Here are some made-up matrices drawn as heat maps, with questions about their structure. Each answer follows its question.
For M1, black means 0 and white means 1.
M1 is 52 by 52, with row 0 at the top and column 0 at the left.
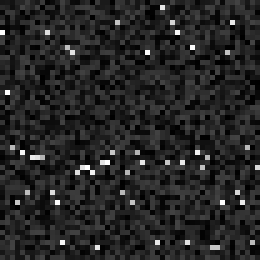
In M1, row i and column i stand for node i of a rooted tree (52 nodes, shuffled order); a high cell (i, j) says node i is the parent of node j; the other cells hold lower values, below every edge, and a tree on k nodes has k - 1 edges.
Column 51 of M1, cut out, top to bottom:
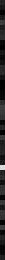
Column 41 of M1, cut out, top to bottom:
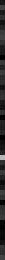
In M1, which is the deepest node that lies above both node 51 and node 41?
33
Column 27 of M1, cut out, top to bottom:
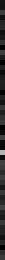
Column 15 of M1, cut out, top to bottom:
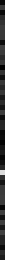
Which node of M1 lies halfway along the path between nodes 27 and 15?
4
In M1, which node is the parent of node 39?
30
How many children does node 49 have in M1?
3
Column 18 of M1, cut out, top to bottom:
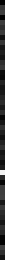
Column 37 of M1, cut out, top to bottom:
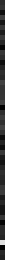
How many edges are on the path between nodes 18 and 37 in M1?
6
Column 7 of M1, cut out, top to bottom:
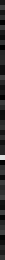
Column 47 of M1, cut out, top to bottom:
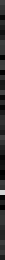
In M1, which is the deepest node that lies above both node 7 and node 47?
31
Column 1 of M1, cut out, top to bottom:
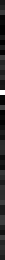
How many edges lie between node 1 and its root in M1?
4
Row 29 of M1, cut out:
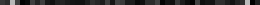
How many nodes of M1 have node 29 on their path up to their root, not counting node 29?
5
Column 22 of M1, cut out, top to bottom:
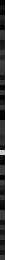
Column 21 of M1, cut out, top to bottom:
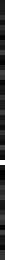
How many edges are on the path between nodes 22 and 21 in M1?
7
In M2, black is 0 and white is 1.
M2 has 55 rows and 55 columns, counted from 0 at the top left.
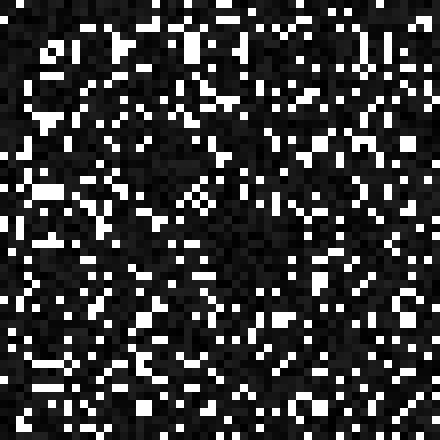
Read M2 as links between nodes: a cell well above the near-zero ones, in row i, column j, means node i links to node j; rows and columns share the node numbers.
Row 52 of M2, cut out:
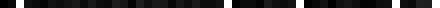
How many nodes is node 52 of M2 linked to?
5
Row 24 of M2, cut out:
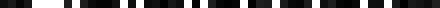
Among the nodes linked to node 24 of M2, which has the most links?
node 17
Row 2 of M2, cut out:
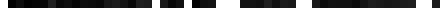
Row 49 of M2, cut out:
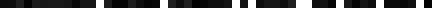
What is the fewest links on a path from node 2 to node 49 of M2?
2
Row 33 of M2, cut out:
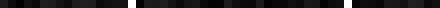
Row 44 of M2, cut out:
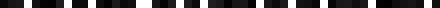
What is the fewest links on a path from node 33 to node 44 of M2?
4
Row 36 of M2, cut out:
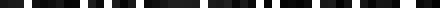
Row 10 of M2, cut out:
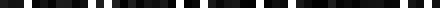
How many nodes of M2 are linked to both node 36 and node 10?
5
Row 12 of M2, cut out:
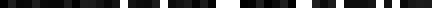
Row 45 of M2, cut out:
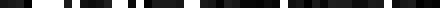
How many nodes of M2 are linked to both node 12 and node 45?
1
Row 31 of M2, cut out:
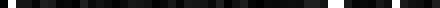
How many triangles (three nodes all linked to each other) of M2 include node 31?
2
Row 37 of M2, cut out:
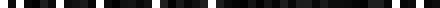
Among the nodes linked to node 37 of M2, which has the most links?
node 26
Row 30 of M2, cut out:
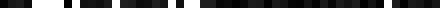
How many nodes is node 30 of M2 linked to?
10
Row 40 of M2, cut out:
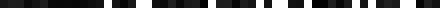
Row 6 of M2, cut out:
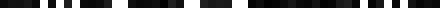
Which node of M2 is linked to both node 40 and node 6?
node 50
